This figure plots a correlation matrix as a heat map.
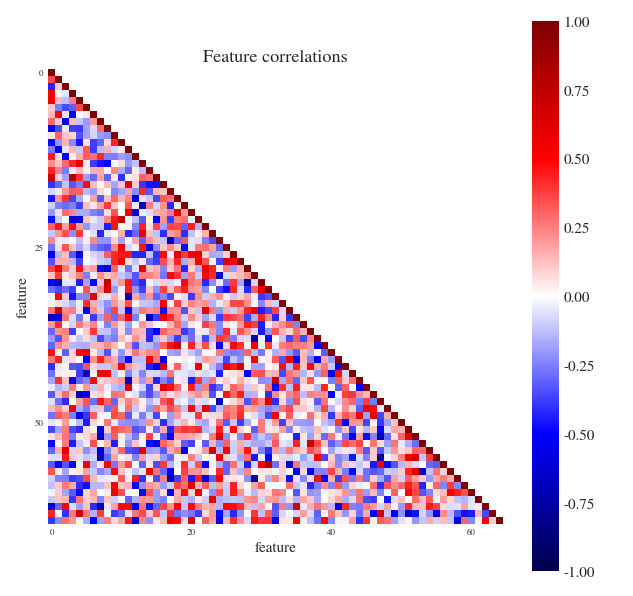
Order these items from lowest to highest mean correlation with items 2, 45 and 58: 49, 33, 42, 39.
39, 49, 33, 42
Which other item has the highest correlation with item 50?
41
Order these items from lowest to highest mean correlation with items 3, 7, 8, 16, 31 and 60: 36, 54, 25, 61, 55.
54, 55, 25, 61, 36
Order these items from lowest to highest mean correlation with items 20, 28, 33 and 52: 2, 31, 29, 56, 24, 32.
56, 31, 32, 29, 24, 2
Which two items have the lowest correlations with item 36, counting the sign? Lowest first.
30, 38
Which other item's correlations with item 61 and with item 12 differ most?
23
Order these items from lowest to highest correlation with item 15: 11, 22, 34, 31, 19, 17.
31, 19, 11, 17, 34, 22
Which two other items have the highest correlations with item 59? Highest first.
20, 9
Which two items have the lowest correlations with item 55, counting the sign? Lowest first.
47, 7
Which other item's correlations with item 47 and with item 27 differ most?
63
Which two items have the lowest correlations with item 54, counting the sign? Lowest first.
7, 19
